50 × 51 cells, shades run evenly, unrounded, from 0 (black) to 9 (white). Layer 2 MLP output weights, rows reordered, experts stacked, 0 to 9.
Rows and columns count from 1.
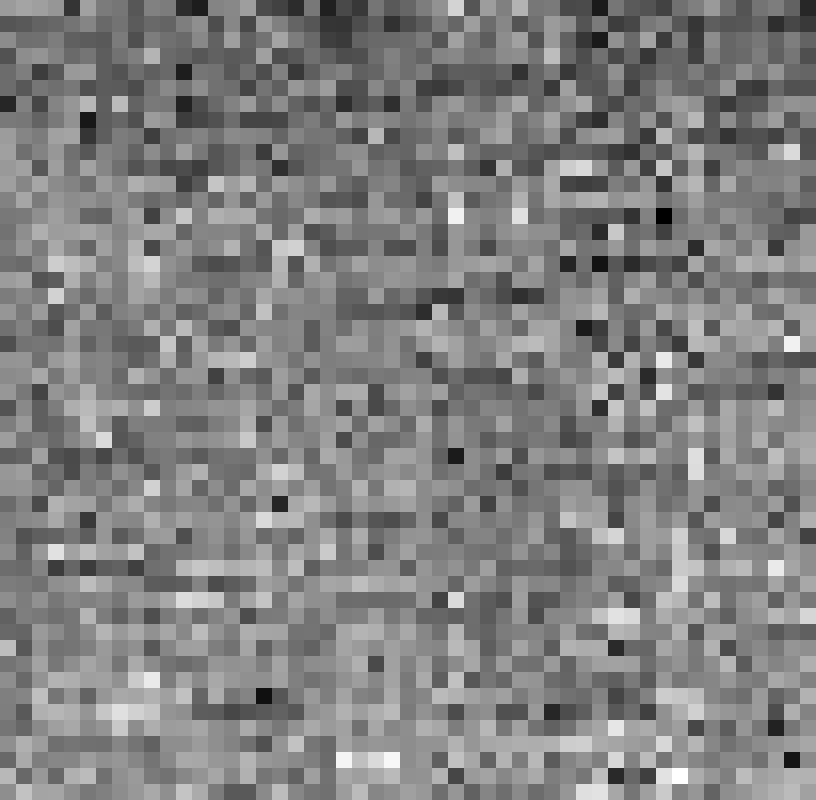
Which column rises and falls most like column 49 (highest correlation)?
44
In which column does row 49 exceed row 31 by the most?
43
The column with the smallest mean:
40
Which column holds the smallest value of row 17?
38
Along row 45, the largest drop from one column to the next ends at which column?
35
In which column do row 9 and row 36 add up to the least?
6
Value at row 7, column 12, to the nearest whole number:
1
